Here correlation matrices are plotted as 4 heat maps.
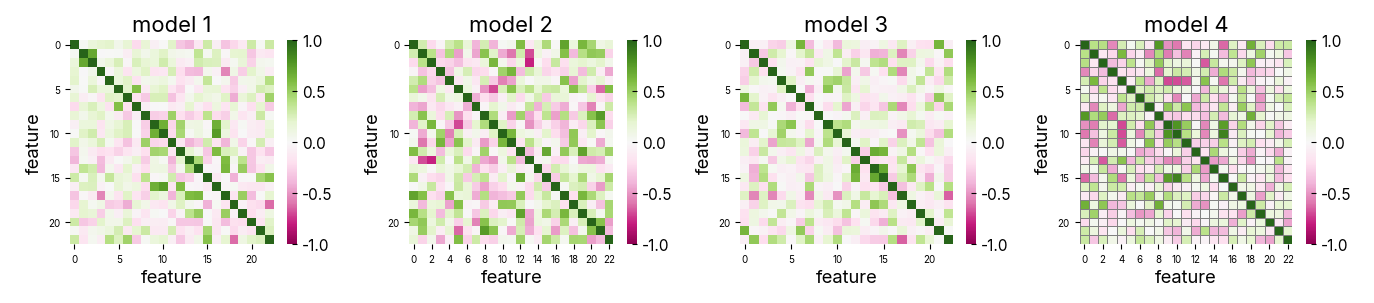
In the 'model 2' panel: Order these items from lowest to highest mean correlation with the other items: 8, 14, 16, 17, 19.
16, 14, 8, 17, 19
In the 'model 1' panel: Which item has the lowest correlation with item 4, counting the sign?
18
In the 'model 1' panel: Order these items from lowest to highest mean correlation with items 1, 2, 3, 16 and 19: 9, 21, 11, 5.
21, 11, 5, 9
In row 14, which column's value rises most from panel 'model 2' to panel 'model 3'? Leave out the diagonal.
15
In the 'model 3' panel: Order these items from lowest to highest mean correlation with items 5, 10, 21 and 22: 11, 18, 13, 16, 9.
13, 18, 16, 11, 9
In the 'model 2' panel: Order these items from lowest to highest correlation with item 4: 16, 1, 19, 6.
16, 6, 19, 1
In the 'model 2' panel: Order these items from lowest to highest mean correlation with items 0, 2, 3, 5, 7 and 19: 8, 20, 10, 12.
8, 20, 10, 12
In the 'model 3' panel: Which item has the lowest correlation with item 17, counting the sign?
22
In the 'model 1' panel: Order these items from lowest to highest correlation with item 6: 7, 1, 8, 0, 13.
8, 7, 1, 13, 0
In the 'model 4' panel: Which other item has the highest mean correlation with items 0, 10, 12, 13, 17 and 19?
1
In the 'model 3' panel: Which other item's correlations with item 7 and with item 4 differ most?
11
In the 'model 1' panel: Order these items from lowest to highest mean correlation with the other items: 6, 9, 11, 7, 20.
20, 11, 7, 6, 9
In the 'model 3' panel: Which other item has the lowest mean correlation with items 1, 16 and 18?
17
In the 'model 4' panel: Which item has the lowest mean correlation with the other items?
13
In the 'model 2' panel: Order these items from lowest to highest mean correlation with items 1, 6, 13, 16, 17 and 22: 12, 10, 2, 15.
10, 2, 15, 12
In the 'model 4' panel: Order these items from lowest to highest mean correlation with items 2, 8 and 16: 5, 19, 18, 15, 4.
15, 19, 4, 5, 18
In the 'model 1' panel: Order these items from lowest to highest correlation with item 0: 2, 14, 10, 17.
17, 14, 10, 2
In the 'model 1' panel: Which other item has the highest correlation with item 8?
11
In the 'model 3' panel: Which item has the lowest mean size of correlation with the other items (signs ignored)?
8
